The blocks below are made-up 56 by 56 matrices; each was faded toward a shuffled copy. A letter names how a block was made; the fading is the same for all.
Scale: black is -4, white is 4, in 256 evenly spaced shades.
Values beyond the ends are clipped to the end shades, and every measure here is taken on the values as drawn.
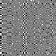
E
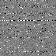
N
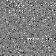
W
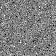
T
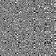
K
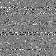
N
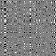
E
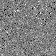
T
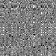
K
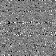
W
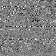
N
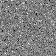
T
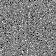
T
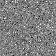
T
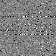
W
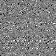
W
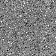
T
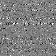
W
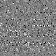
W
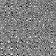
K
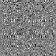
K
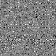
W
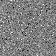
T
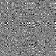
K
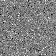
T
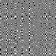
E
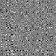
K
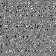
W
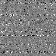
W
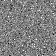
T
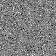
T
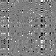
E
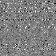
W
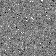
T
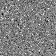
T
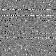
N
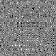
K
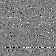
N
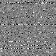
N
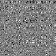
K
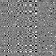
E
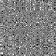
K
